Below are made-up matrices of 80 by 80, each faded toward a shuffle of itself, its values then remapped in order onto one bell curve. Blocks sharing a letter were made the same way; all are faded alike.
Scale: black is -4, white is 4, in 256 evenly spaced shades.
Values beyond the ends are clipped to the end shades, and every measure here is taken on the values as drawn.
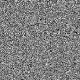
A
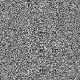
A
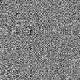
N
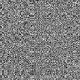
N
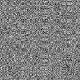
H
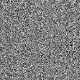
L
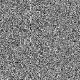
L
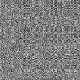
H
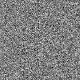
L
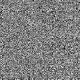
A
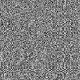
N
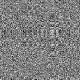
N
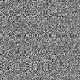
N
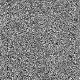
L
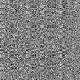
H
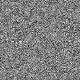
A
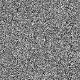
L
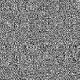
N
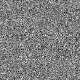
A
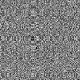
H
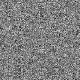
A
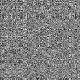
N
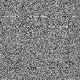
A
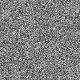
A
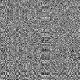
H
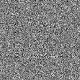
A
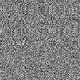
N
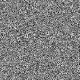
A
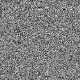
A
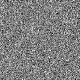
A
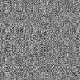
H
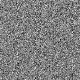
L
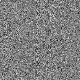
L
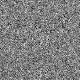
A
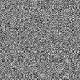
N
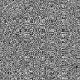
H
